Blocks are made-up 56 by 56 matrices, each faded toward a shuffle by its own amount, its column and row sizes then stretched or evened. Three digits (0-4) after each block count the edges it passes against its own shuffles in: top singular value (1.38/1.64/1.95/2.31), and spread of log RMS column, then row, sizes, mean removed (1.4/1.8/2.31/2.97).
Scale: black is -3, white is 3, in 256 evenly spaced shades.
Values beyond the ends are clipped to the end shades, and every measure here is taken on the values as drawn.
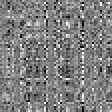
4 4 3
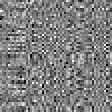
4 2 0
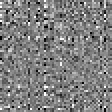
3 3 2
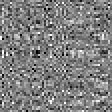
3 2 2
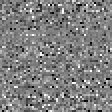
1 0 3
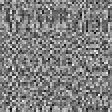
4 2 0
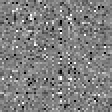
2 2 1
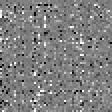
0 3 2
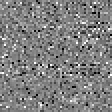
2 0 2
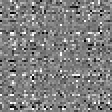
3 3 3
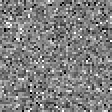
0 0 1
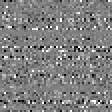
3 0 4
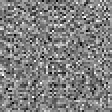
3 0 0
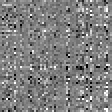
2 4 2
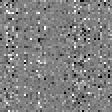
0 4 2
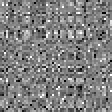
4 1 2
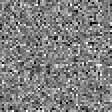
1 1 1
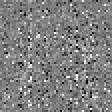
1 3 1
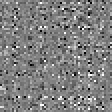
1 3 3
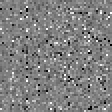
0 2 1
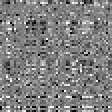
4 2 3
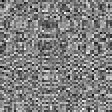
4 2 1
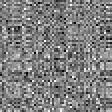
4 0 0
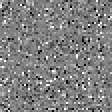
1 1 1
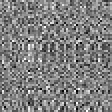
4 2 2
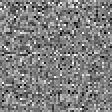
2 1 1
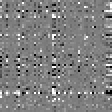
4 4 3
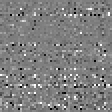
0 2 4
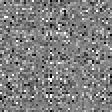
2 2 1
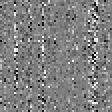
1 4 0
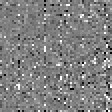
1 3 2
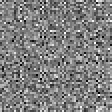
3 2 1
